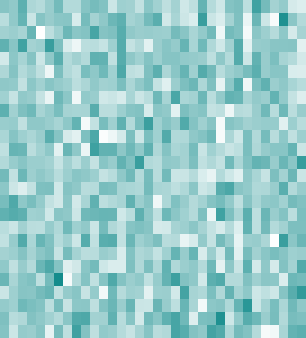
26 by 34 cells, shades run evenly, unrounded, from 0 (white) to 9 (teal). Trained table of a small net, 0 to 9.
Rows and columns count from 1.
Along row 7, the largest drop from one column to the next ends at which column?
28
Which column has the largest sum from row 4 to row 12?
11
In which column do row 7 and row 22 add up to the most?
7
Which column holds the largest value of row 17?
25
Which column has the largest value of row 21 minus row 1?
34
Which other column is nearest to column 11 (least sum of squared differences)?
2
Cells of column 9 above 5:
3
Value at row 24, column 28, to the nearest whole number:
8
